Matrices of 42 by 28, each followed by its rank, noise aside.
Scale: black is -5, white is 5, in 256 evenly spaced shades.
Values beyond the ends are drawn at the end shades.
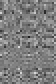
three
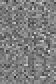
six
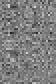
six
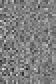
six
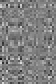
three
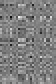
two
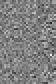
six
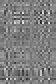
three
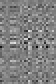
two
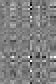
two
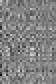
three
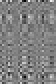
two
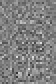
six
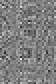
six
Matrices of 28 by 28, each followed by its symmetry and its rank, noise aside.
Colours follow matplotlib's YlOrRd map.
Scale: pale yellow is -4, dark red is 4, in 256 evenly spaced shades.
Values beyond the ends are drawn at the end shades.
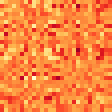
no symmetry, rank four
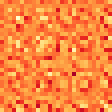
symmetric, rank four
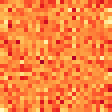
no symmetry, rank six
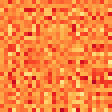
antisymmetric, rank four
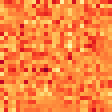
antisymmetric, rank six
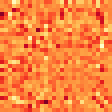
antisymmetric, rank six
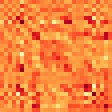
symmetric, rank three
